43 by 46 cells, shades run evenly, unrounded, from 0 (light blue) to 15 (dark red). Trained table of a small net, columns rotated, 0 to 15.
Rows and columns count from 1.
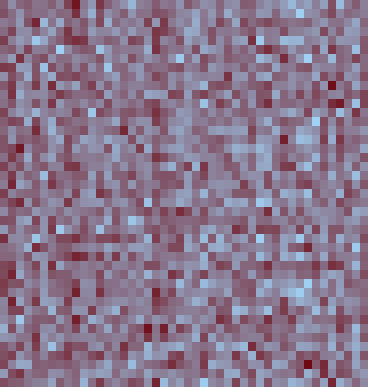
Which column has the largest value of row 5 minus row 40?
32
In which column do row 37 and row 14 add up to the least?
40
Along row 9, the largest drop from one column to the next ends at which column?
30
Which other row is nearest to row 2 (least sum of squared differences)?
33
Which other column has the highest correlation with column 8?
13
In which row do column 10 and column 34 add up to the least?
35
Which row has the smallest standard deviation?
38
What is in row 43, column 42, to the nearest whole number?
13
